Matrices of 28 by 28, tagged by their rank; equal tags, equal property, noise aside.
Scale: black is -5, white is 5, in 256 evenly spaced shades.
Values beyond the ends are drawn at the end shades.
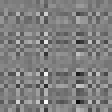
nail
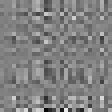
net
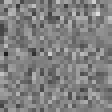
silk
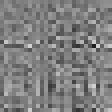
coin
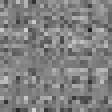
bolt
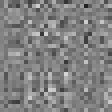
bolt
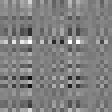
nail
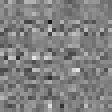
bolt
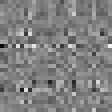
coin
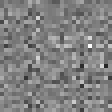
silk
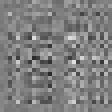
coin
